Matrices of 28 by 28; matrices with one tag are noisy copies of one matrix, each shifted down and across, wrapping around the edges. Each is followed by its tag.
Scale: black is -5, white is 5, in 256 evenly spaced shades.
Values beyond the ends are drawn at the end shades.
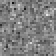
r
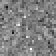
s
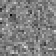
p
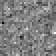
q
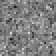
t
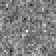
t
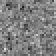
t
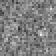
r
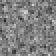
s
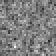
r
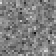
s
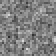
r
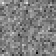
r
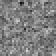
q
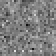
t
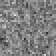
p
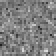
r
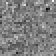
q
